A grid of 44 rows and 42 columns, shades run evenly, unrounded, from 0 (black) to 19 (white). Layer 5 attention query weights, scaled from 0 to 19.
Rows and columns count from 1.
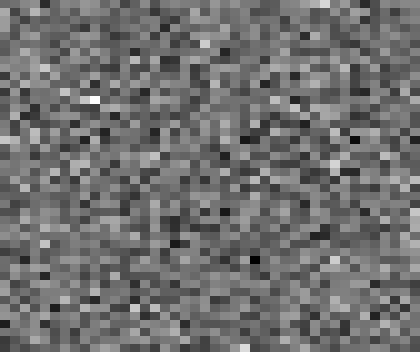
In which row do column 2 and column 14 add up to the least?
36
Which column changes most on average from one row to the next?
9
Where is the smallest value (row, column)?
33, 26
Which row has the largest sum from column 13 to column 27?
39
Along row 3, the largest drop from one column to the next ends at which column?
37
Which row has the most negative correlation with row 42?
38
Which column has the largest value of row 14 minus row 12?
12
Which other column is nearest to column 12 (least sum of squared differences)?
24
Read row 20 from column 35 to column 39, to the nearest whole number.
13 7 7 6 14
